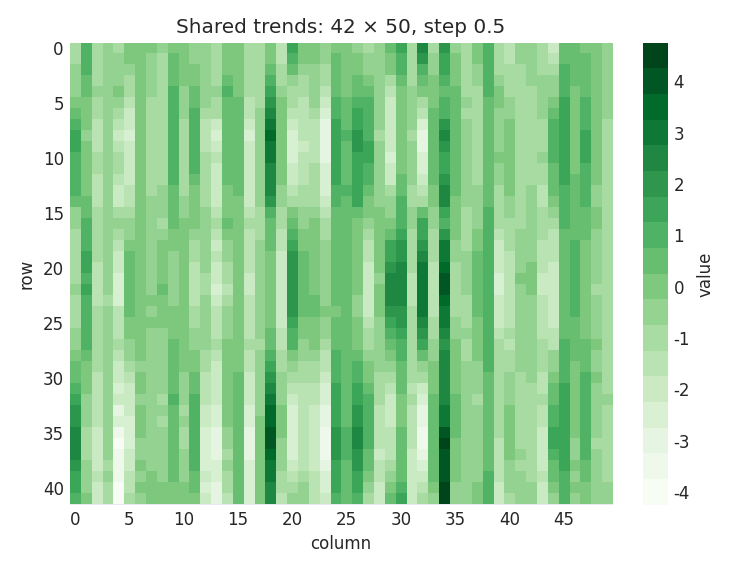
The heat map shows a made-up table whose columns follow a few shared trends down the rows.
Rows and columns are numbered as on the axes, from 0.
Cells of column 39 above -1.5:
26
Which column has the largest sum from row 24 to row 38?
34
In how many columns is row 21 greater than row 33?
22
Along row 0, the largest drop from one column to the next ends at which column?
33
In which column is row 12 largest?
18
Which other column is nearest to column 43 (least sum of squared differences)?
2
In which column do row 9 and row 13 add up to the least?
23
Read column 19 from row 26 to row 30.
-1.5 -1.5 -1 -1 -0.5
